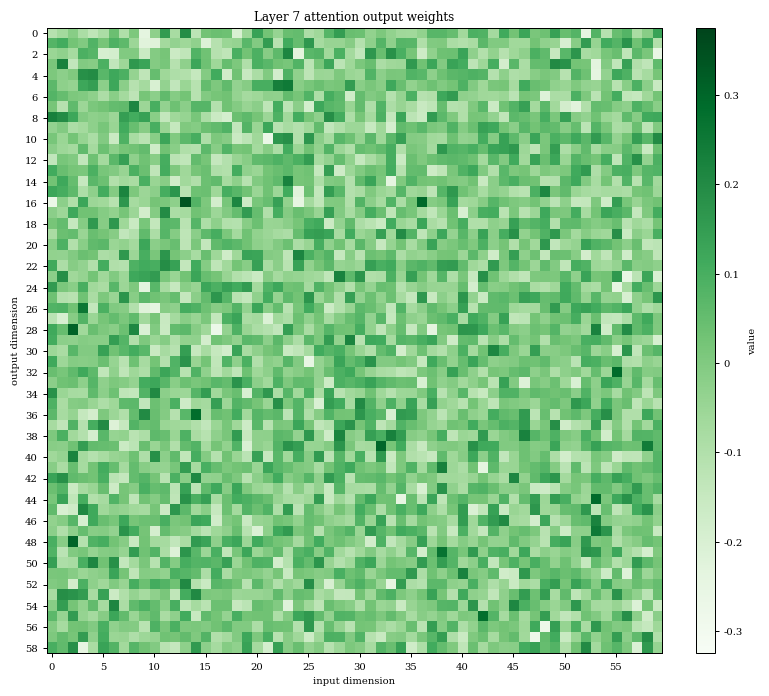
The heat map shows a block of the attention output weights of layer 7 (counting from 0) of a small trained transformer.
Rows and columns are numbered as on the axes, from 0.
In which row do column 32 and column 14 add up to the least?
37
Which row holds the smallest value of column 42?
41
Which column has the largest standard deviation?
13
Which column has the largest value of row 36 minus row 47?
14
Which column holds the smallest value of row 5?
10
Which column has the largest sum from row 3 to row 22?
39
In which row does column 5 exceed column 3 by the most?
58
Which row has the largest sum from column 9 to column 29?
33
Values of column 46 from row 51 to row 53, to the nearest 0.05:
0.15 -0.05 0.15
